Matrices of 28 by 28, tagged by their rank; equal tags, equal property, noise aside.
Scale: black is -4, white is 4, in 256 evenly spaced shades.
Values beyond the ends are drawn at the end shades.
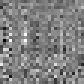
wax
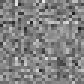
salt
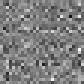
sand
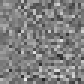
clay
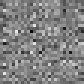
sand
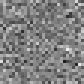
salt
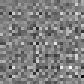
wax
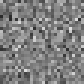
salt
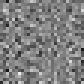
wax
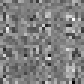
wax
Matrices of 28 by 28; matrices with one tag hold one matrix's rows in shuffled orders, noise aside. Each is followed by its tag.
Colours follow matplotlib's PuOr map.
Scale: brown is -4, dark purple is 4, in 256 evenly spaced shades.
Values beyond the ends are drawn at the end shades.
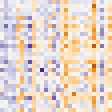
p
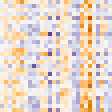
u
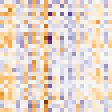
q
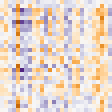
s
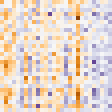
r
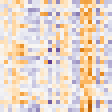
u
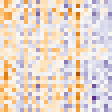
r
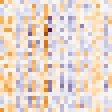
q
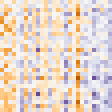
r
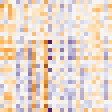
q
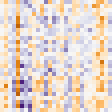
s
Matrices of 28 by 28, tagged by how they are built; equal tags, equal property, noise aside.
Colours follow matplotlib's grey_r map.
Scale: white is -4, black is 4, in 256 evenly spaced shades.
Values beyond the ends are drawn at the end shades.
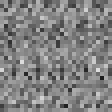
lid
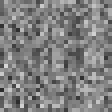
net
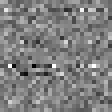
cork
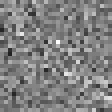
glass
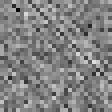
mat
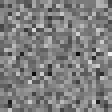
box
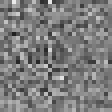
box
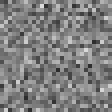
net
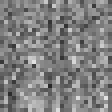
net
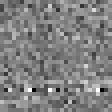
cork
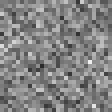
mat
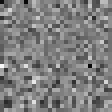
box
